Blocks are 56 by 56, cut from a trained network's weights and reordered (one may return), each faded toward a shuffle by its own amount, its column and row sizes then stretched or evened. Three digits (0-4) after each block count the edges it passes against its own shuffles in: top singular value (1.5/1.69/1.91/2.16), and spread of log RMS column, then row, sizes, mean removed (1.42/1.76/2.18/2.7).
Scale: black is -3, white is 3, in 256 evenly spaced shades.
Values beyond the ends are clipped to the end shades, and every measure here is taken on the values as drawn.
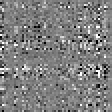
1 4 4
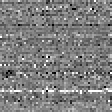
2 0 3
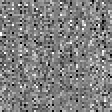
0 4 1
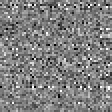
2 1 3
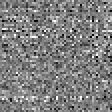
2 2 4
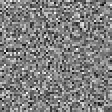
2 0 0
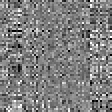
4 4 3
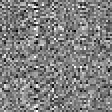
4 2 1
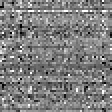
2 3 1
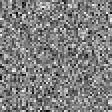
3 0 1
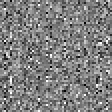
0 4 0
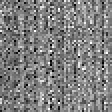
2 4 1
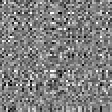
3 2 4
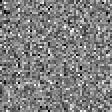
2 2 1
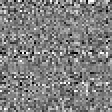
2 1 4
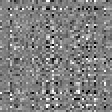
4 4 4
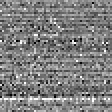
3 1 2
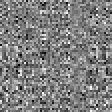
3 4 0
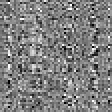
3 4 2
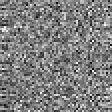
3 1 0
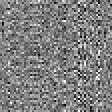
4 4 0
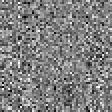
2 3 1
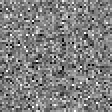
0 2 0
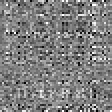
4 3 4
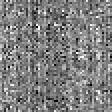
2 2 3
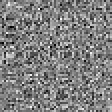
3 0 2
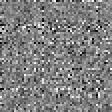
1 2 4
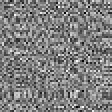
4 0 2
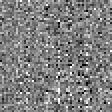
1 3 2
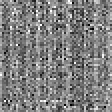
3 0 3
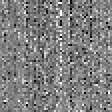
1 4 0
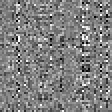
3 4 1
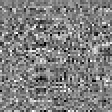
2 1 4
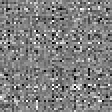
0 3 4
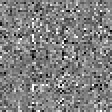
0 3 3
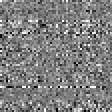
2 2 4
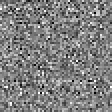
0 1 2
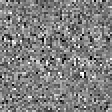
0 0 3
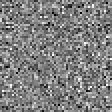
1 1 1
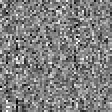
2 2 1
